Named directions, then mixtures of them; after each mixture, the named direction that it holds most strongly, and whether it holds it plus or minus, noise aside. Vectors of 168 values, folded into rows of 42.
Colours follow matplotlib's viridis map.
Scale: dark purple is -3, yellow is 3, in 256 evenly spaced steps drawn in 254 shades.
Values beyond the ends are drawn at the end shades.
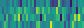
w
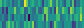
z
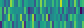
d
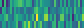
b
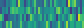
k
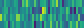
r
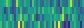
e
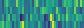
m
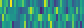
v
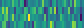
z, minus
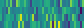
e, plus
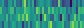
w, plus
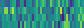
e, minus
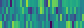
v, minus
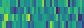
k, minus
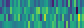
w, plus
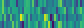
m, minus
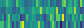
m, plus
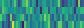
m, minus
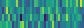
m, plus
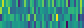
k, minus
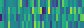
r, minus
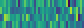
k, minus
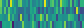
d, plus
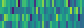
k, minus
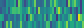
k, plus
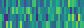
k, plus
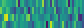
k, minus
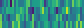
v, minus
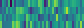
v, minus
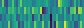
r, minus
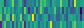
d, plus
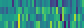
w, plus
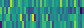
d, plus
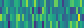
r, plus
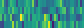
m, minus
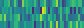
r, plus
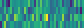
b, plus
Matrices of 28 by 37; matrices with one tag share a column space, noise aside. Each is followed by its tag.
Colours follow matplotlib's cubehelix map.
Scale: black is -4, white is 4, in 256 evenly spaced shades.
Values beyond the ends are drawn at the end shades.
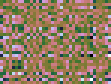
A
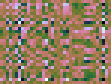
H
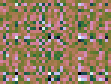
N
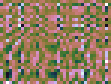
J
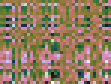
J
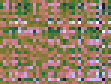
H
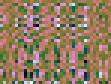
J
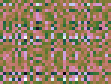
N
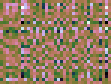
H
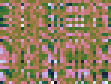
J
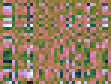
J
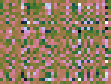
H
